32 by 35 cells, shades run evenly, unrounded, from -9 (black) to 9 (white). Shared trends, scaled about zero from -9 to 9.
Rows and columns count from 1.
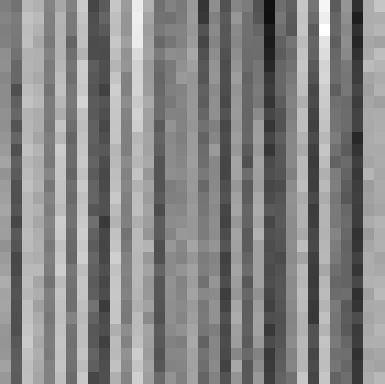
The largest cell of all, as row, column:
3, 30
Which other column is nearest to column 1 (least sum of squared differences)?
22
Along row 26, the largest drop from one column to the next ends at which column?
29
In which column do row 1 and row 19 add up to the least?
25
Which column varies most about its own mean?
24
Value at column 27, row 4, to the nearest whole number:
-1
